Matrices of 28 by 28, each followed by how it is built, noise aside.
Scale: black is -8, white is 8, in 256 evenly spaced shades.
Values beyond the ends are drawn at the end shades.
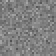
noise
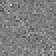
block diagonal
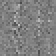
uneven columns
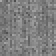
blocks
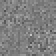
block diagonal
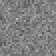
noise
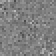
block diagonal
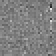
uneven columns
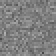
blocks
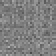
blocks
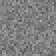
noise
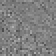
lower triangular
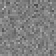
noise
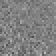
lower triangular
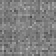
blocks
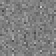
uneven columns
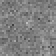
smooth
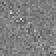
banded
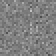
uneven columns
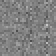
uneven columns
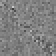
banded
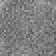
smooth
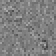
banded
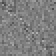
banded
